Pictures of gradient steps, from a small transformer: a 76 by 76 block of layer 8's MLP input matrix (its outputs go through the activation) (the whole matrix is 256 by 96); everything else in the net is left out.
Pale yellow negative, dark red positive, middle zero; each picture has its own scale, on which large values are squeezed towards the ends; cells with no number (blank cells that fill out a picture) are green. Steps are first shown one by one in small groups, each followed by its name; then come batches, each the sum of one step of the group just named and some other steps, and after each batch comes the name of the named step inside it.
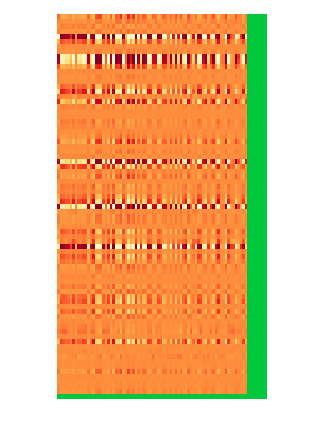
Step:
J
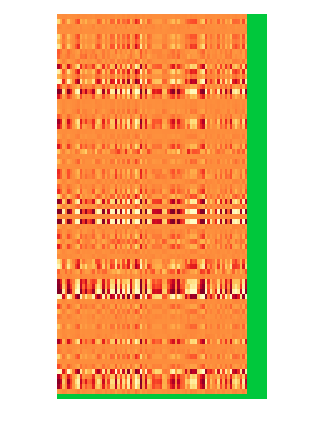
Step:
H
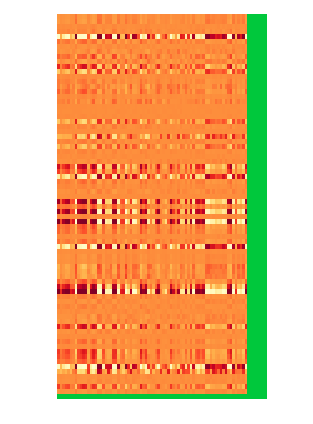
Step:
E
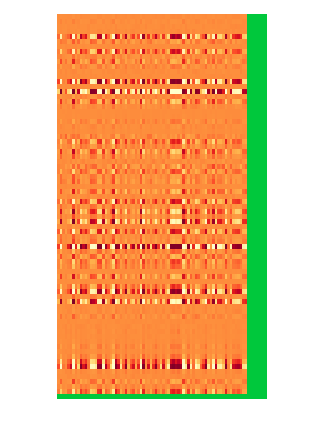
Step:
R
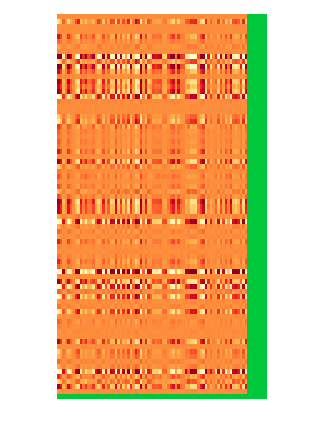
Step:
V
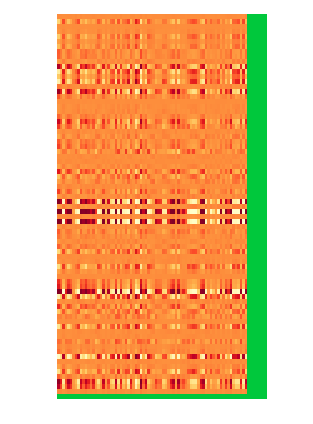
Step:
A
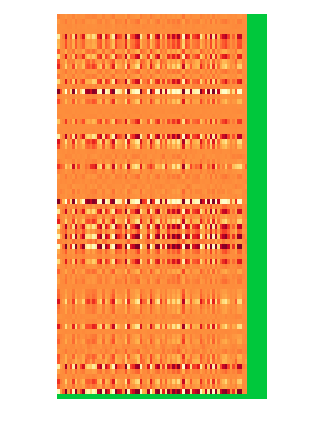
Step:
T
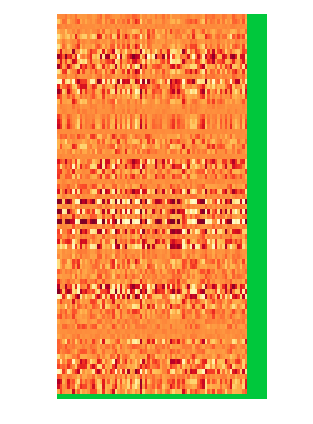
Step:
H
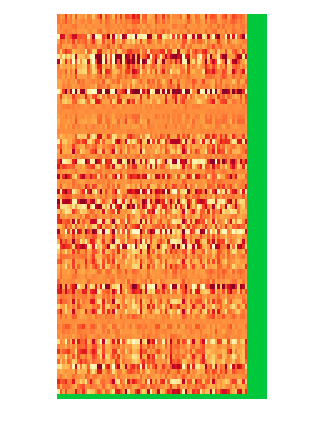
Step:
J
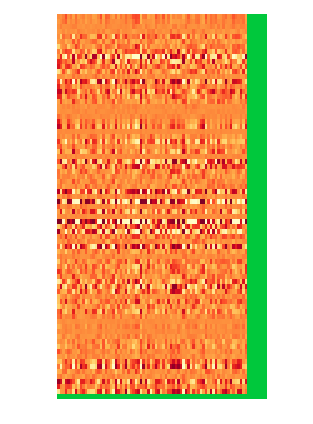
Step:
R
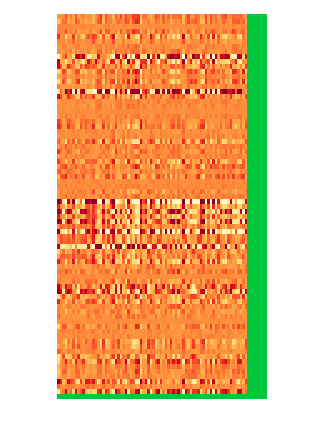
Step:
A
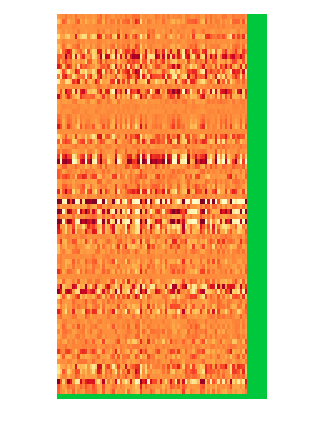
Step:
A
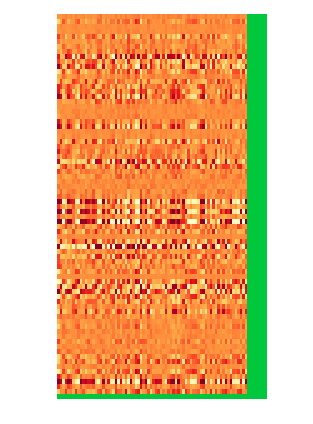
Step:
A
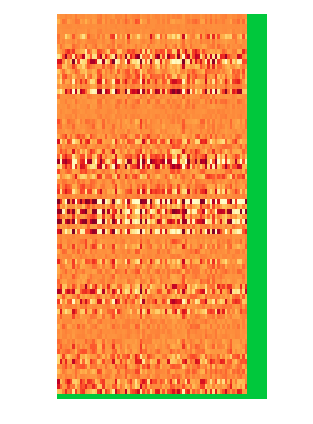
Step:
A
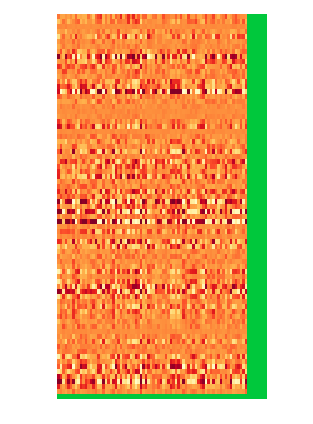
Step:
A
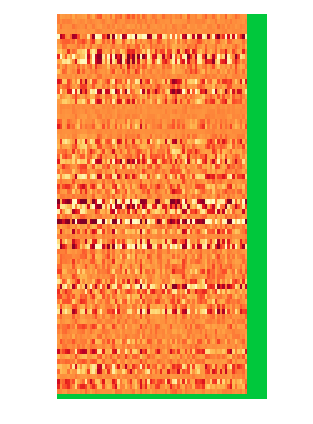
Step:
J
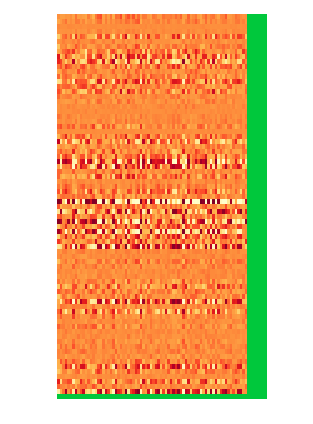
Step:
T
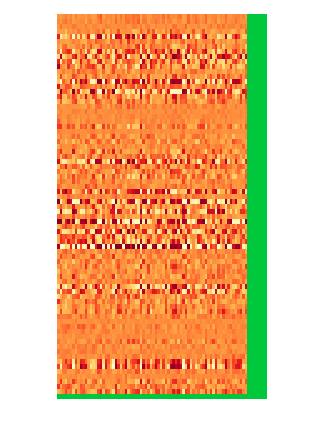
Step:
R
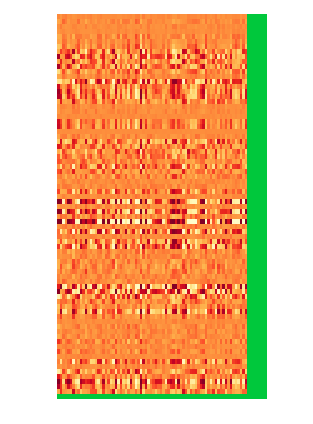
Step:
H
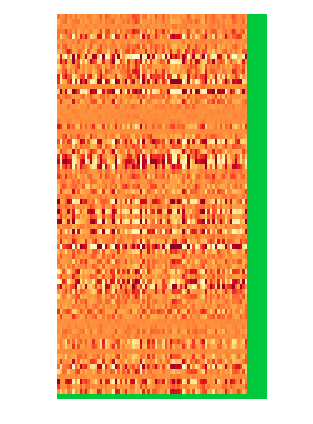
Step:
R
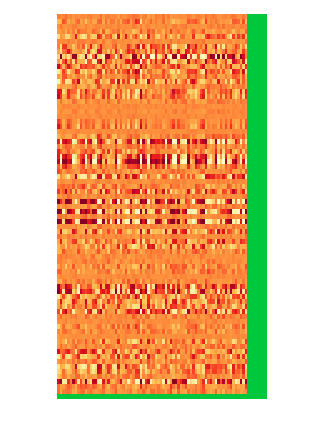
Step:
A
